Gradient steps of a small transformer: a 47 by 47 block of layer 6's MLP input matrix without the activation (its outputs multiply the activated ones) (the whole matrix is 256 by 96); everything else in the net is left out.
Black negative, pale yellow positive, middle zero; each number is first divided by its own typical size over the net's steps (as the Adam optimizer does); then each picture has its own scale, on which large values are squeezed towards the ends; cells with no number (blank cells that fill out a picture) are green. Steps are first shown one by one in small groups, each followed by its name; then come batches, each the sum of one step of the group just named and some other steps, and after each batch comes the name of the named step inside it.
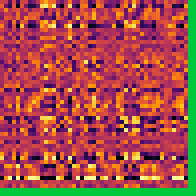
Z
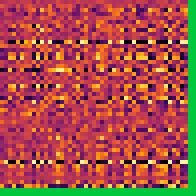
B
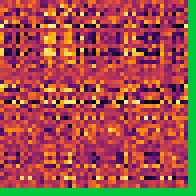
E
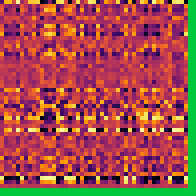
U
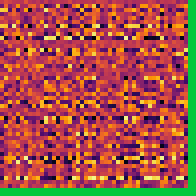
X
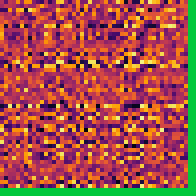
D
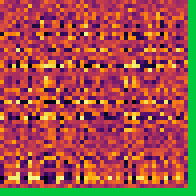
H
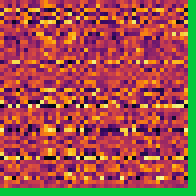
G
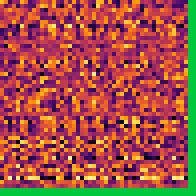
Z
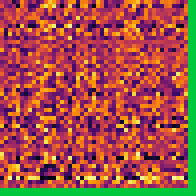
Z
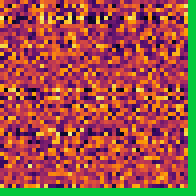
G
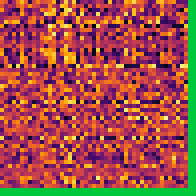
E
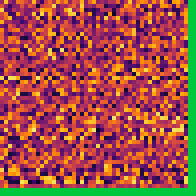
U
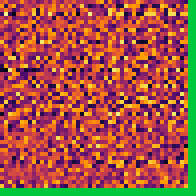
B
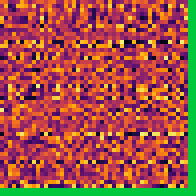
B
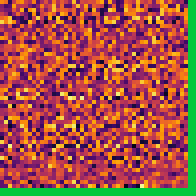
D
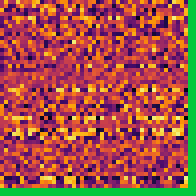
U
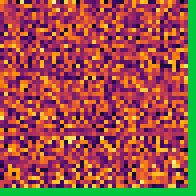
H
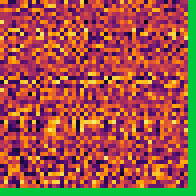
G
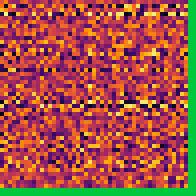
X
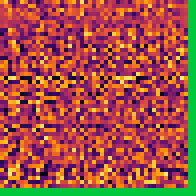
H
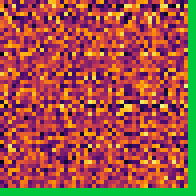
X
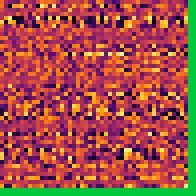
Z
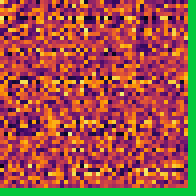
H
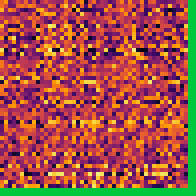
E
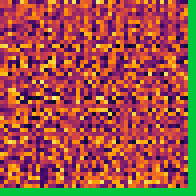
H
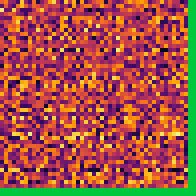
X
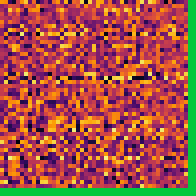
D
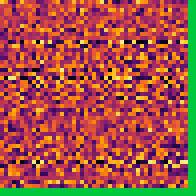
B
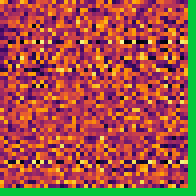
B
